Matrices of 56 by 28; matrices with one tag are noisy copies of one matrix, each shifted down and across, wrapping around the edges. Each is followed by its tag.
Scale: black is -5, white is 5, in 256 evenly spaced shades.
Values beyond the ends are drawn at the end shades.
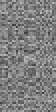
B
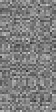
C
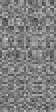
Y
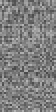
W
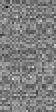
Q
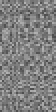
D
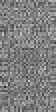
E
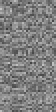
C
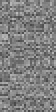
C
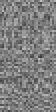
W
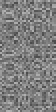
B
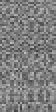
Y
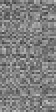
C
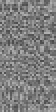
W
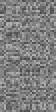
C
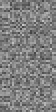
C
